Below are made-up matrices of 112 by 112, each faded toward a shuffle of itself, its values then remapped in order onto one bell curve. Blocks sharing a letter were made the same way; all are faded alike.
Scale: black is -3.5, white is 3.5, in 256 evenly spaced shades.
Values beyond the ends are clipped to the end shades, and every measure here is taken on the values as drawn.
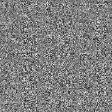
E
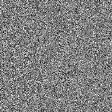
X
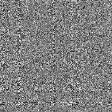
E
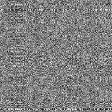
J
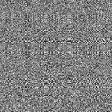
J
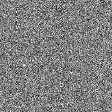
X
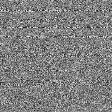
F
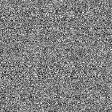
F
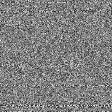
F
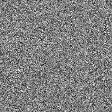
X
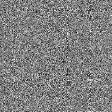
E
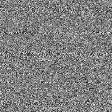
F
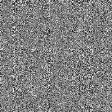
E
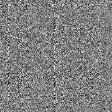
E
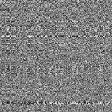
J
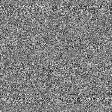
F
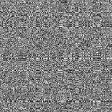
J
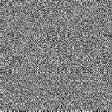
J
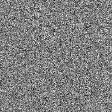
X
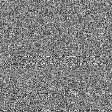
F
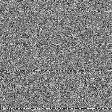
F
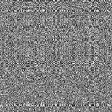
J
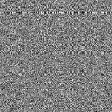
J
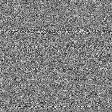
F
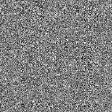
E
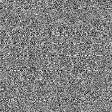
F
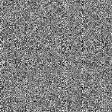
E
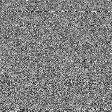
F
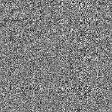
E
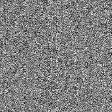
X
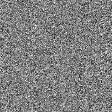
X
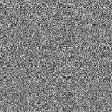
J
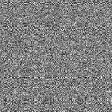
J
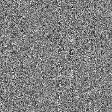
X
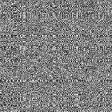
J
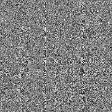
E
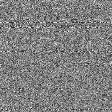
F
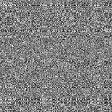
J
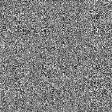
E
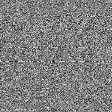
F
